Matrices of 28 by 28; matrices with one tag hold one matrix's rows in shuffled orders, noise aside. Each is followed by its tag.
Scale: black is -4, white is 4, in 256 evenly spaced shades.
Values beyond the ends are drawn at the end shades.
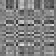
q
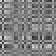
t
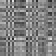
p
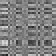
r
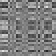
r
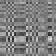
p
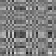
p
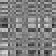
r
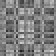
q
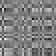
t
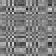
p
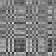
p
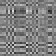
p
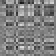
q
